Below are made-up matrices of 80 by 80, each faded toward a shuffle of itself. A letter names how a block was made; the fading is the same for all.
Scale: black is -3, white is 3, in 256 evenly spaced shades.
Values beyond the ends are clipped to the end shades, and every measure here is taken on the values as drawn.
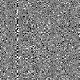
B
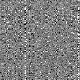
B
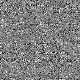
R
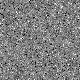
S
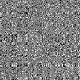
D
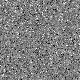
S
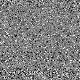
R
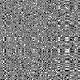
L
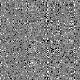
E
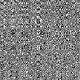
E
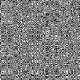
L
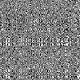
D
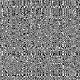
L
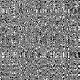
E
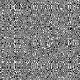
E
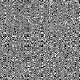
E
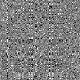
B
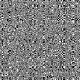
B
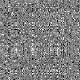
B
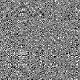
B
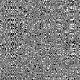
B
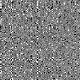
B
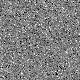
S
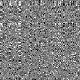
B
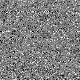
R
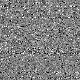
R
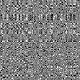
L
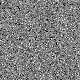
S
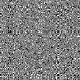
B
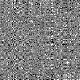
D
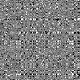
L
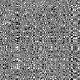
L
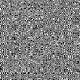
D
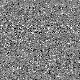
R
